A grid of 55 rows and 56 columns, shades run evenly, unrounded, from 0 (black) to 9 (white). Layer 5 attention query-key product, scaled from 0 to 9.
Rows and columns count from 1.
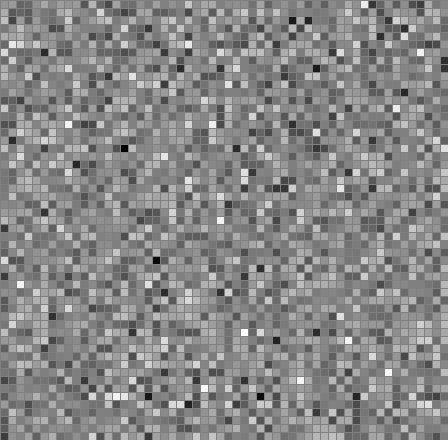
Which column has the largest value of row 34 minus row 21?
10
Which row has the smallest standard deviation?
31
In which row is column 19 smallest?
50
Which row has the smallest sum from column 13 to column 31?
19
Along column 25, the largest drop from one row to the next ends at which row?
47
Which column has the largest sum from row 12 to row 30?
22
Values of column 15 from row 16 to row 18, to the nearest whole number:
5 6 5
